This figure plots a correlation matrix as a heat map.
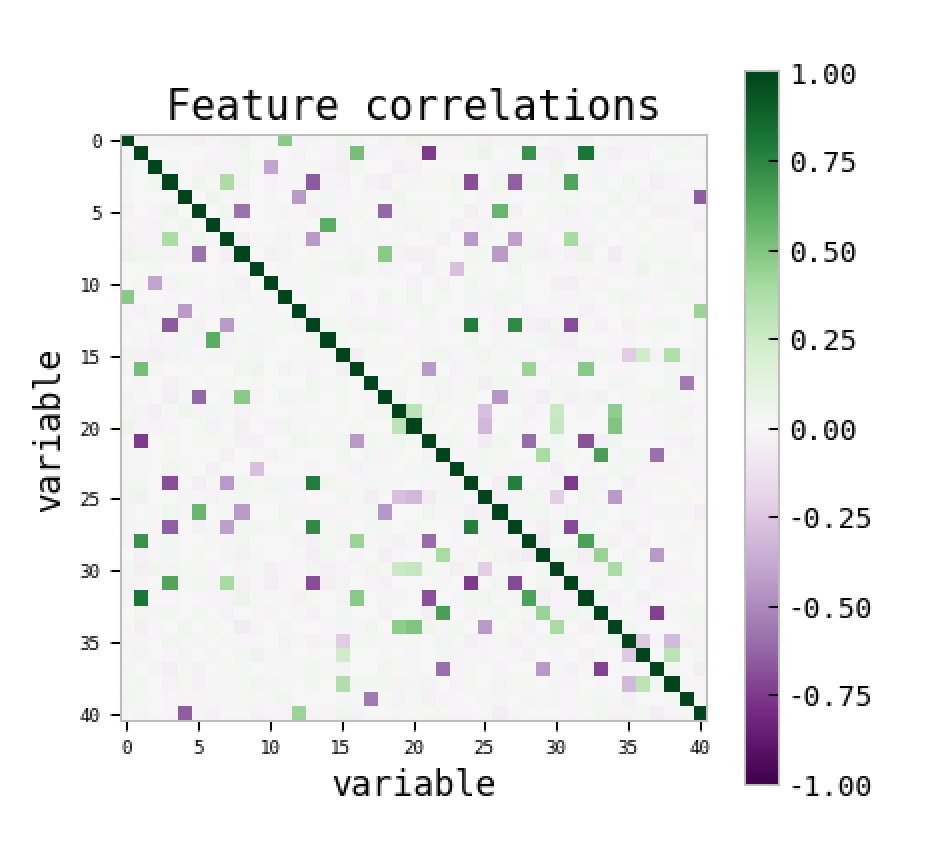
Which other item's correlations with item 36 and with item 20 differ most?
34
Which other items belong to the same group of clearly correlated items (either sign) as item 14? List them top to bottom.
6
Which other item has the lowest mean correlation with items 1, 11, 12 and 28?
21
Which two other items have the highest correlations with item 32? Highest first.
1, 28
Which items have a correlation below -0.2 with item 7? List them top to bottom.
13, 24, 27
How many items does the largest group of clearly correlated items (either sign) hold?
6
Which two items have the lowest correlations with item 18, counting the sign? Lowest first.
5, 26
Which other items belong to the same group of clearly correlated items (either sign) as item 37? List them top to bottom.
22, 29, 33
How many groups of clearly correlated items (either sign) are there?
12
